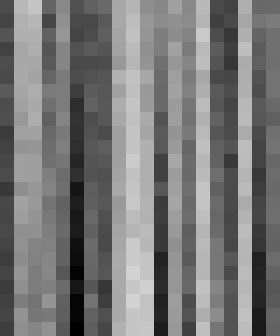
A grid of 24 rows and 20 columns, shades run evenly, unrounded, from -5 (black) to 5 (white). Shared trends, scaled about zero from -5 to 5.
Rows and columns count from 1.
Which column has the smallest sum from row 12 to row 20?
6
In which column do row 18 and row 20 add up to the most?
10
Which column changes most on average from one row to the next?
4
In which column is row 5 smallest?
17
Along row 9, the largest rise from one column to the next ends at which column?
18
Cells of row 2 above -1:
13
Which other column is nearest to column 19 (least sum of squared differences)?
12
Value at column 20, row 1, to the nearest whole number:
-1
